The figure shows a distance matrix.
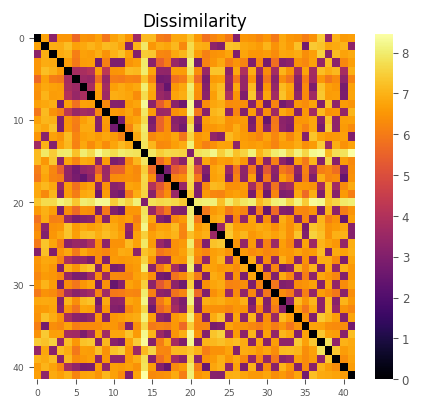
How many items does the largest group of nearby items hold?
15
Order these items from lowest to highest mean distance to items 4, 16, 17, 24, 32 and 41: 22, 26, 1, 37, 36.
22, 36, 1, 37, 26
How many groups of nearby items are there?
5
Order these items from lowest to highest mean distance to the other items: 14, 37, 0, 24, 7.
7, 37, 0, 24, 14
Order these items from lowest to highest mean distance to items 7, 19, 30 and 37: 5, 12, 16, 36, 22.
16, 5, 22, 36, 12
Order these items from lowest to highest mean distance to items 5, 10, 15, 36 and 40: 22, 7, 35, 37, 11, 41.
22, 7, 11, 37, 35, 41
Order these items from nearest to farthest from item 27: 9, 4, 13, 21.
9, 4, 21, 13
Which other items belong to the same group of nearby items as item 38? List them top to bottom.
0, 2, 13, 26
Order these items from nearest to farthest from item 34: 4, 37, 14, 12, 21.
4, 21, 12, 37, 14
